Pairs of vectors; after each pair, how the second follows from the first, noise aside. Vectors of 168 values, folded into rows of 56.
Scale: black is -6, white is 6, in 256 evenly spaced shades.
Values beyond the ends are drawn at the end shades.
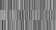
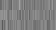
shrunk.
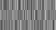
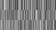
negated.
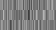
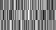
negated, scaled up.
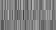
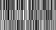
negated, scaled up.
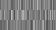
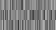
reversed, negated.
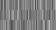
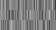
negated.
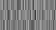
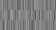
shrunk.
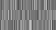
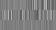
partly zeroed.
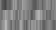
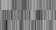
negated.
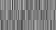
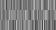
reversed, negated.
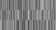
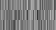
reversed, negated.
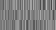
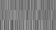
reversed, shrunk.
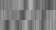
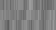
shrunk.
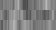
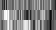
wrapped around, negated, scaled up.
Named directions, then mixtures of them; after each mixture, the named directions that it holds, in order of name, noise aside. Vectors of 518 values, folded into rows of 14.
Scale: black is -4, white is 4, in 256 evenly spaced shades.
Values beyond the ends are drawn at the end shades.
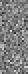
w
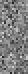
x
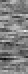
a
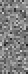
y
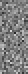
w.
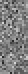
x.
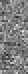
a, w.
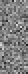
w, y.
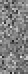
x.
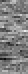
a.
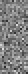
w, y.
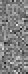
w, y.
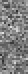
a, x.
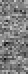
a, y.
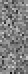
x.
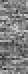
a, x.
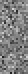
x.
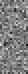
y.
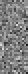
w, y.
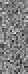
w, x.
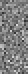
w.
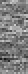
a, w.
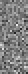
w, y.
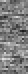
a, w.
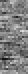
a, w.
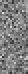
x, y.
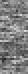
a, x.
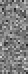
y.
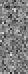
x, y.
